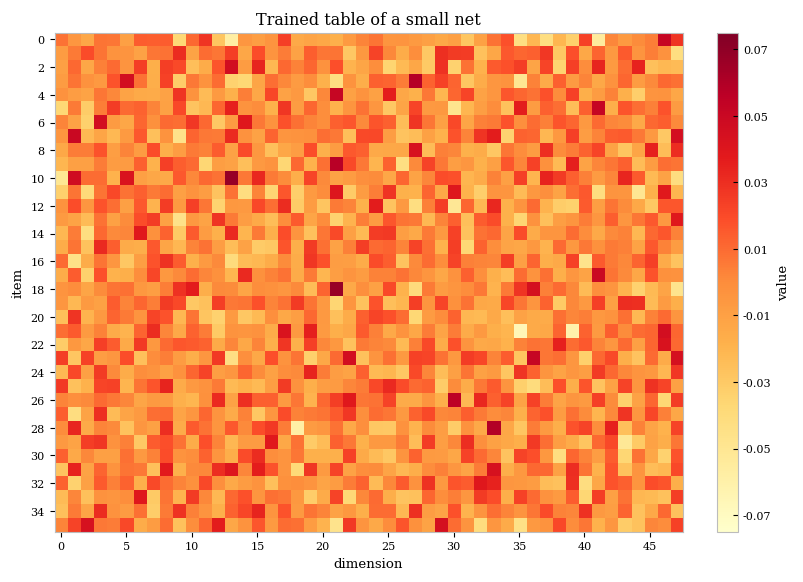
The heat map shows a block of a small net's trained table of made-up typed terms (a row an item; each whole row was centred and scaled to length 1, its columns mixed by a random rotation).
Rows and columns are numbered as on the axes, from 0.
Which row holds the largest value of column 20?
16
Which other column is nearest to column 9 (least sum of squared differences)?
37
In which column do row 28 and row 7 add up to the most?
33
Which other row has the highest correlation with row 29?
23
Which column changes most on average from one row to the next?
21
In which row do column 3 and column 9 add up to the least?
7
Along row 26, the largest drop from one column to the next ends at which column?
31
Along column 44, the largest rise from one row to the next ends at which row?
19
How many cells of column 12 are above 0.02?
6
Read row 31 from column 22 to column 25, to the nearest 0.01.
-0.01 0 0 -0.01
